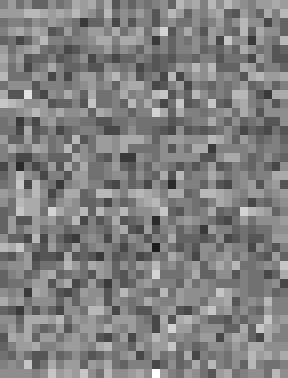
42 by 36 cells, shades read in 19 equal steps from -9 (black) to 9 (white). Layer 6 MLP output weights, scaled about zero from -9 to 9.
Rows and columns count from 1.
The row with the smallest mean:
15
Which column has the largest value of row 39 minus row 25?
20
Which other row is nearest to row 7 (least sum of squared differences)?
28
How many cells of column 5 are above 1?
17
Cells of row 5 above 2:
7
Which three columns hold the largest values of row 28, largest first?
3, 1, 2
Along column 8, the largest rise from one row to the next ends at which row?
36
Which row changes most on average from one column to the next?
11
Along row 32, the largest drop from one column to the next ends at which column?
10
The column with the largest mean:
27
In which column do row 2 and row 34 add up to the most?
34
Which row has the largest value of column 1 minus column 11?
12
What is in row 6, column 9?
-4
